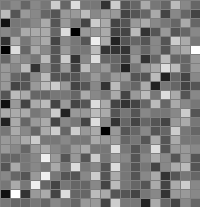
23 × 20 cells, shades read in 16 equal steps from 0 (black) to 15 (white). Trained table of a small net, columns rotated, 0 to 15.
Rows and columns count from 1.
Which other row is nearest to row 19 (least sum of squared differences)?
1
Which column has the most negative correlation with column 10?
12
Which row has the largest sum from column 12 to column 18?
11
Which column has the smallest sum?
13
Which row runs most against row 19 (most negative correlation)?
4
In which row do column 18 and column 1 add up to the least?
3
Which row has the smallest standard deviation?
16
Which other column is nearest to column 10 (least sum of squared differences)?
5
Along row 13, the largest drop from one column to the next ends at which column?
7
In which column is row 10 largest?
6
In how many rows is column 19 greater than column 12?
9
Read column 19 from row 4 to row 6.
6 10 10
